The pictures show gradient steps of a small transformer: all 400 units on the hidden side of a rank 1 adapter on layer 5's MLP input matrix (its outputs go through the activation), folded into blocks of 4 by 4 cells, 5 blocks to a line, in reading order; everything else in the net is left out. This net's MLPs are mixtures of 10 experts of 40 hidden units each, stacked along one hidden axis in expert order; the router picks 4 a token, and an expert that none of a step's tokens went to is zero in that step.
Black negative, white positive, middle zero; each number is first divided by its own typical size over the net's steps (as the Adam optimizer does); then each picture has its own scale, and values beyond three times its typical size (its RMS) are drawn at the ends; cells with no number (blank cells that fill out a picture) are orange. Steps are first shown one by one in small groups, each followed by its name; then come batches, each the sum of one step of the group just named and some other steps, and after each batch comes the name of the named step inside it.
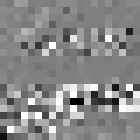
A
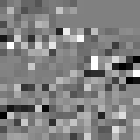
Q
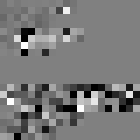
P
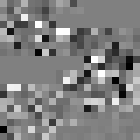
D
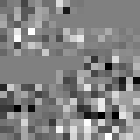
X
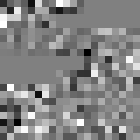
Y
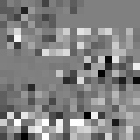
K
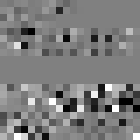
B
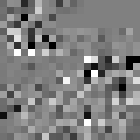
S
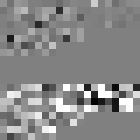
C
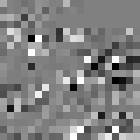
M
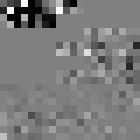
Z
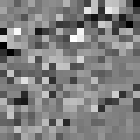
C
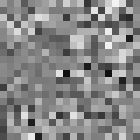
X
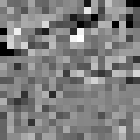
Q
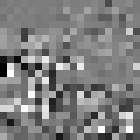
P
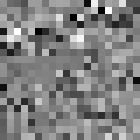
X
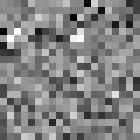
X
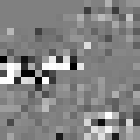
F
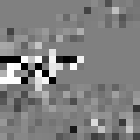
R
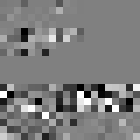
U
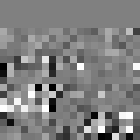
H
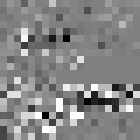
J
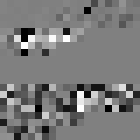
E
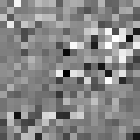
E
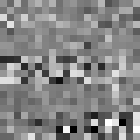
R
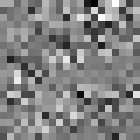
J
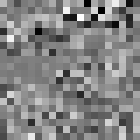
J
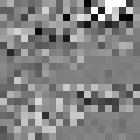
J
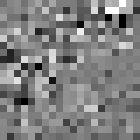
R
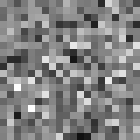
U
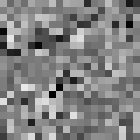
J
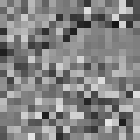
J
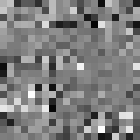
H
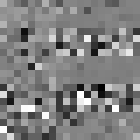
U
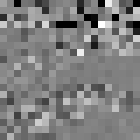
U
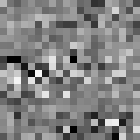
R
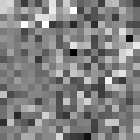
U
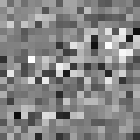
U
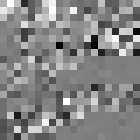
E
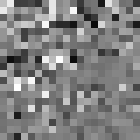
E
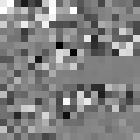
U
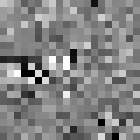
F
